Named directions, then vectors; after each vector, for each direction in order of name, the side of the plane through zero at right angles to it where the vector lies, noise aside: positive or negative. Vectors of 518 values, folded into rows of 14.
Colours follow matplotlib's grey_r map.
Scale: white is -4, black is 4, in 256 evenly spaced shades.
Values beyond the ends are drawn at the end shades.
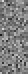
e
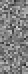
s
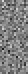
positive, positive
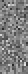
negative, negative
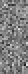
positive, positive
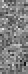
positive, positive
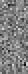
positive, positive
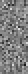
positive, positive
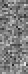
negative, negative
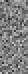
positive, negative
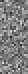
negative, positive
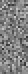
positive, positive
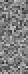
positive, negative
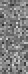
positive, positive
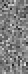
negative, negative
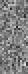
negative, negative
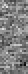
positive, positive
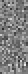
negative, negative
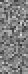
negative, positive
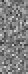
negative, positive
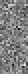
negative, negative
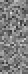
positive, negative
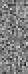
positive, positive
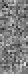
negative, negative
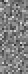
negative, positive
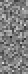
negative, positive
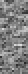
positive, negative
